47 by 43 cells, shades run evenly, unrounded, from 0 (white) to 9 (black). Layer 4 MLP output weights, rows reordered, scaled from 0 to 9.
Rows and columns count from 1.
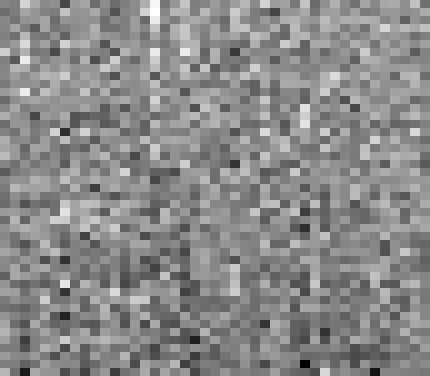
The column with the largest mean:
31
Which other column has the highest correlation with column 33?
35
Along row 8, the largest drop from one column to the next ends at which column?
3
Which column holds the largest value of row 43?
20
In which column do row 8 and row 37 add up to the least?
12
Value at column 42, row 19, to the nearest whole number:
4
